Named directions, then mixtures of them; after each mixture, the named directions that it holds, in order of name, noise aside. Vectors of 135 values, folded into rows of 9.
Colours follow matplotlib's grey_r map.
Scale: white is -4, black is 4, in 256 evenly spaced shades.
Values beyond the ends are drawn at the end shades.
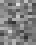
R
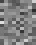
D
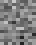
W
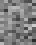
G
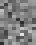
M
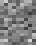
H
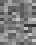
G.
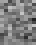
G, M, R.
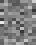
D.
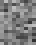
G, W.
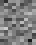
H.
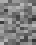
D, G, H.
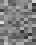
D, G, R.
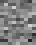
G, H.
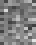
G.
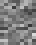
H, W.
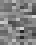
D, R, W.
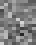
M.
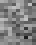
G, R.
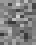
R.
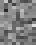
G, M, W.
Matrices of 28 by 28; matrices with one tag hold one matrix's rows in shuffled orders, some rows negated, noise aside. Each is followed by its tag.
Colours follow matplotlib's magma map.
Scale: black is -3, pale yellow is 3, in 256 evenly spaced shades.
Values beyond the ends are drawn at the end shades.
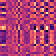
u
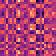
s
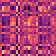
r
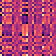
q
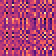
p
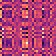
q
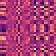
u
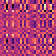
p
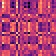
r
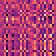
p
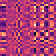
u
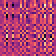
p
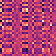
q
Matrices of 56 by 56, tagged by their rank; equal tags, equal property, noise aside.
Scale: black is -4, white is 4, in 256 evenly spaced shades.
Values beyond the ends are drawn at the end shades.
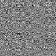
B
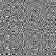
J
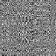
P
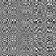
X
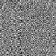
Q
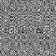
Q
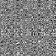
P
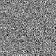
B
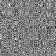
B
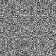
P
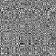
Q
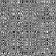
Q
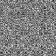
B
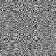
Q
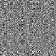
P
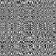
Q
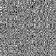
J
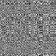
X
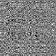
J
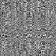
P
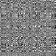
Q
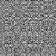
Q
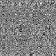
B
